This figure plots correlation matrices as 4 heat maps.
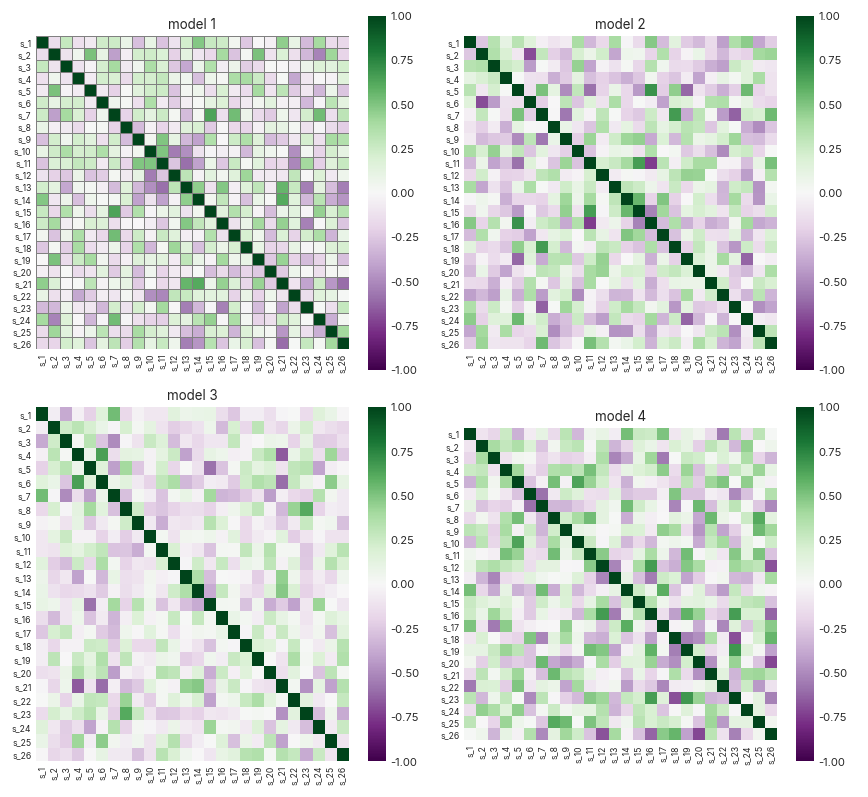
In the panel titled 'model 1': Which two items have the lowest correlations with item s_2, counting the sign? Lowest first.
s_24, s_7
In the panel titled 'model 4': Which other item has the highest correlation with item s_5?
s_10
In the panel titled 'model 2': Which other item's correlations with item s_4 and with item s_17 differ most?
s_14
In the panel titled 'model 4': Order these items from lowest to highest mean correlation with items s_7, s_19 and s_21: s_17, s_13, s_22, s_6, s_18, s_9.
s_6, s_18, s_13, s_9, s_17, s_22
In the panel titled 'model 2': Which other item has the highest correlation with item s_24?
s_5
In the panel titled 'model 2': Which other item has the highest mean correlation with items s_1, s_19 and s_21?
s_6
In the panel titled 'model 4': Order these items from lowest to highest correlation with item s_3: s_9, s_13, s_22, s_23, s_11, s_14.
s_13, s_14, s_9, s_11, s_23, s_22
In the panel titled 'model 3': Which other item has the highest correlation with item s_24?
s_15
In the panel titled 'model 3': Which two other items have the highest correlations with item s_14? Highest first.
s_21, s_13
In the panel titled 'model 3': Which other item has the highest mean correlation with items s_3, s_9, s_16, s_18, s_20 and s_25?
s_4
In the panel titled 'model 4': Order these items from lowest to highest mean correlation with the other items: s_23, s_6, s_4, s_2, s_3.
s_6, s_3, s_23, s_2, s_4
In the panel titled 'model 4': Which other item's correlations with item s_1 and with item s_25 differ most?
s_8
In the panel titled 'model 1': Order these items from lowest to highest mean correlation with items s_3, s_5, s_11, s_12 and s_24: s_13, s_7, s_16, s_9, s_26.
s_13, s_16, s_26, s_9, s_7
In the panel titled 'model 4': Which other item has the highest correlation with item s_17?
s_14
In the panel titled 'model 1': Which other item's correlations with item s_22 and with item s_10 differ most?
s_11
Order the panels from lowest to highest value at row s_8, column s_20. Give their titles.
model 4, model 3, model 1, model 2
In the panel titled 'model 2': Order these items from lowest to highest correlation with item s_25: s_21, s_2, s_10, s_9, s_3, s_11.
s_9, s_10, s_3, s_11, s_21, s_2
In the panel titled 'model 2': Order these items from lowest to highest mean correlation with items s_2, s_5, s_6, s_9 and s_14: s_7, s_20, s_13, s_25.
s_25, s_7, s_20, s_13
